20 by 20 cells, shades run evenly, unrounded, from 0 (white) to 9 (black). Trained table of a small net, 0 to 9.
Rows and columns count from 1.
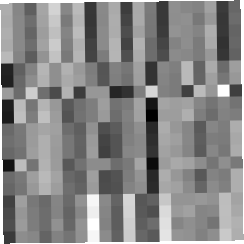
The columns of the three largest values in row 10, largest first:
13, 1, 6
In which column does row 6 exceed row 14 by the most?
2
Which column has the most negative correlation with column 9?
20
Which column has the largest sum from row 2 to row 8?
11
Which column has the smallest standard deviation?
15
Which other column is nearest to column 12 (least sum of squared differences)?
4
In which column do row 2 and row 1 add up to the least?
5
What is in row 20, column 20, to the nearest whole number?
3
